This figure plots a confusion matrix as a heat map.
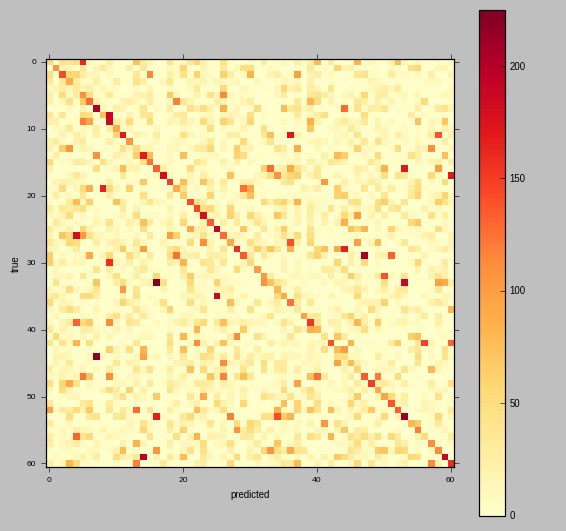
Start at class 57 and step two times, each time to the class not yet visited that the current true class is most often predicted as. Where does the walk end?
3
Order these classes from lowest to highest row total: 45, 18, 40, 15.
40, 15, 45, 18
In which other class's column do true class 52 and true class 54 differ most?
13
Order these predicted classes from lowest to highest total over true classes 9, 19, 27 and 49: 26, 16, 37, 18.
16, 37, 18, 26
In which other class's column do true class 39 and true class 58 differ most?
4
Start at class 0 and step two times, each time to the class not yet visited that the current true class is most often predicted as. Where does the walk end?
26
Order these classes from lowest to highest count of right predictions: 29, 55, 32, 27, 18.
27, 32, 55, 29, 18
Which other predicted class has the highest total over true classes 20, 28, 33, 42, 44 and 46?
7
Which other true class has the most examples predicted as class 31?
28
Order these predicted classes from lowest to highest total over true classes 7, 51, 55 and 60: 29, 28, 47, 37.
47, 29, 28, 37
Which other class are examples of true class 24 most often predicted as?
44
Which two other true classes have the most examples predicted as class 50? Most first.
32, 16
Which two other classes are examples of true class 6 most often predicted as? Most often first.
19, 39
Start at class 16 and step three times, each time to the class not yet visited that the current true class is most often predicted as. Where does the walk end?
11
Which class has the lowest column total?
38
